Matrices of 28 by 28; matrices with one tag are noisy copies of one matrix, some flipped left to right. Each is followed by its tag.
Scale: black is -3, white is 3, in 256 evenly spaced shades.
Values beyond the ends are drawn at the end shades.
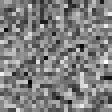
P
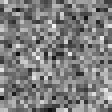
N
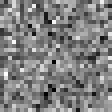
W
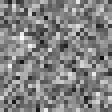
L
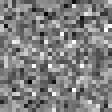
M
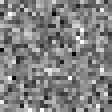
W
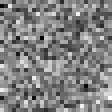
N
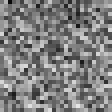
P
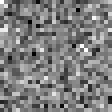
M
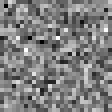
M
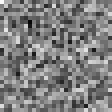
M
